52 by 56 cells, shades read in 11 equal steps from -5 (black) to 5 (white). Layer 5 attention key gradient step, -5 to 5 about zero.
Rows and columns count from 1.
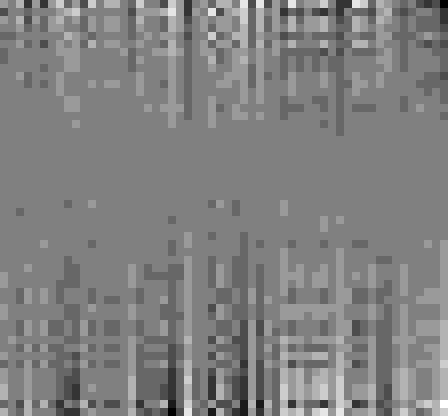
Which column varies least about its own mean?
13
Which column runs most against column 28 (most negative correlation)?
21
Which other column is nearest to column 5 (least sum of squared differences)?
7
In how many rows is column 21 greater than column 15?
10
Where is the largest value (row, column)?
51, 56
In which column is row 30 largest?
24
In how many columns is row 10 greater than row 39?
15
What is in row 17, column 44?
0
